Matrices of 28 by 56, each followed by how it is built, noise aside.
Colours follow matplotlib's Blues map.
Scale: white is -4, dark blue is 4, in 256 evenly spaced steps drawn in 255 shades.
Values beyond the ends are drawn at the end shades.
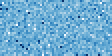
sparse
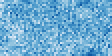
smooth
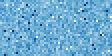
sparse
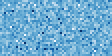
sparse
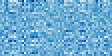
low rank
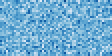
low rank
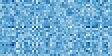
low rank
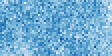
smooth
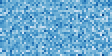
repeating rows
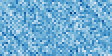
Toeplitz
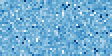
sparse
